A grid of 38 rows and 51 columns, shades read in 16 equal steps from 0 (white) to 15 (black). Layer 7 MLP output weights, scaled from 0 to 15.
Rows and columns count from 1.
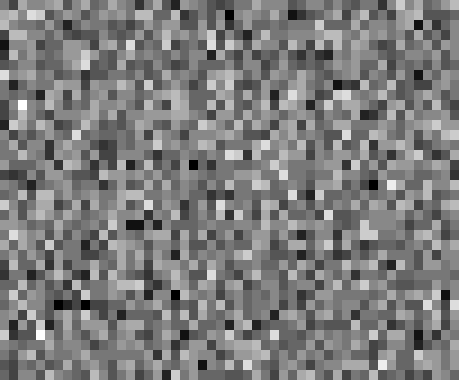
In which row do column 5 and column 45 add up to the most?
10
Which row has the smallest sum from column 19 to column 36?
15
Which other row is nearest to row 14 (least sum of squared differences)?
8
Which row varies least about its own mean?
7
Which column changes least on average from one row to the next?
46
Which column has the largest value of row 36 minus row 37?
18
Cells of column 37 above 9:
8
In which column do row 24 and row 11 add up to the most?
35
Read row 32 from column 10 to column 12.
3 8 11
